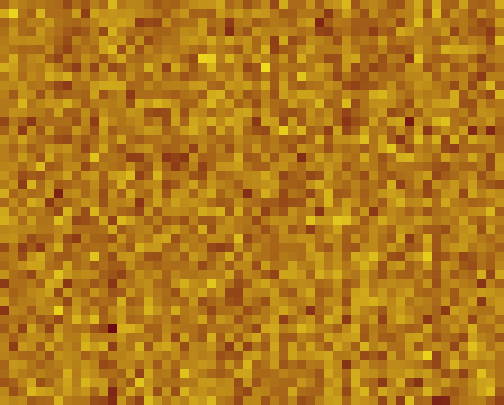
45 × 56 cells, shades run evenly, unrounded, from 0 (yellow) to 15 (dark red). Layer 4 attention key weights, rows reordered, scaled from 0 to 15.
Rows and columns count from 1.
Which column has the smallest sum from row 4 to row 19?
47
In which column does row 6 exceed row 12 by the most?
8
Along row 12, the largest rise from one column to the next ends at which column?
40
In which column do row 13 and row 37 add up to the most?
13
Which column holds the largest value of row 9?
54
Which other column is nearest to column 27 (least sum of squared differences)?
2
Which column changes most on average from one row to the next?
48
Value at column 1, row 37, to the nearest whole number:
9
